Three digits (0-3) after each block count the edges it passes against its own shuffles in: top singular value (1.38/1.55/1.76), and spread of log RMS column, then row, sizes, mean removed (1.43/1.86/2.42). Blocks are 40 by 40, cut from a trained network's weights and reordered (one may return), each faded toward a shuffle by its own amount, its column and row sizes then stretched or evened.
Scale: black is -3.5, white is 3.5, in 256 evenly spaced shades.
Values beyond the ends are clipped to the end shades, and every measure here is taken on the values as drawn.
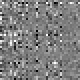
3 3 2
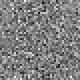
1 1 0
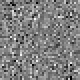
0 1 1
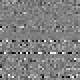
2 0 3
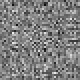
3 1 1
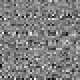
3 1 3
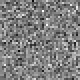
1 1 1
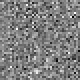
0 1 1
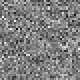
2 0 0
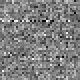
1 0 1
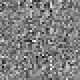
0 1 1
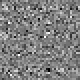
1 0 2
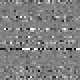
2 0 3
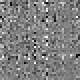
1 3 2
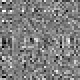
3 2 2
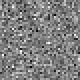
1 1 1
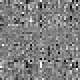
2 2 2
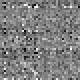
0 1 2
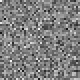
2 0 1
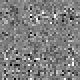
0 2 3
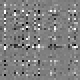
2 3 3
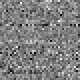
0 0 2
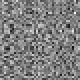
3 1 2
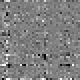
2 2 2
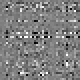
2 3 3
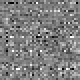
1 1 3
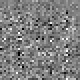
0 2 2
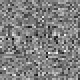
2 0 2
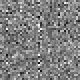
2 2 0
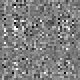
2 2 2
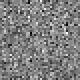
2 2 0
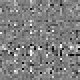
1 2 3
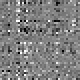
3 2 3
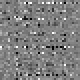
1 2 3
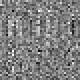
3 2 0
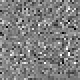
0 1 2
